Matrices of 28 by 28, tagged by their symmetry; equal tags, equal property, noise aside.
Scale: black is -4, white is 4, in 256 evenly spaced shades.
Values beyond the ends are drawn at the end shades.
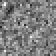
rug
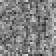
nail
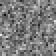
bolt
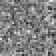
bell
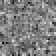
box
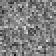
rug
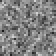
rug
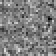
box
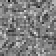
box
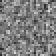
nail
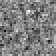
bell
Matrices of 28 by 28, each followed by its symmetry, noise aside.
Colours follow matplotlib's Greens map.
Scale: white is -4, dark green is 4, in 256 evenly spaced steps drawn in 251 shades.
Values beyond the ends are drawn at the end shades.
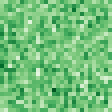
mirrored top to bottom.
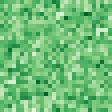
same after a half turn.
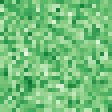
symmetric across the other diagonal.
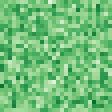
same after a half turn.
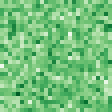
no symmetry.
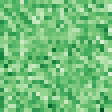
no symmetry.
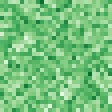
symmetric across the other diagonal.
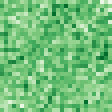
symmetric across the other diagonal.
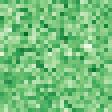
no symmetry.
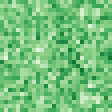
mirrored top to bottom.
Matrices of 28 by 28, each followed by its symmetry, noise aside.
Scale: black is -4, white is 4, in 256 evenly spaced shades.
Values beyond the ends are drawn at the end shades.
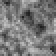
symmetric across the other diagonal.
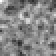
no symmetry.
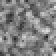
no symmetry.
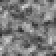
same after a half turn.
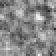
symmetric across the other diagonal.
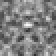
mirrored left to right.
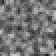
symmetric.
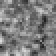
no symmetry.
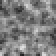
no symmetry.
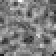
no symmetry.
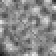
symmetric across the other diagonal.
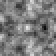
mirrored top to bottom.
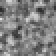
antisymmetric.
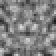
mirrored left to right.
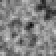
symmetric across the other diagonal.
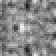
mirrored top to bottom.
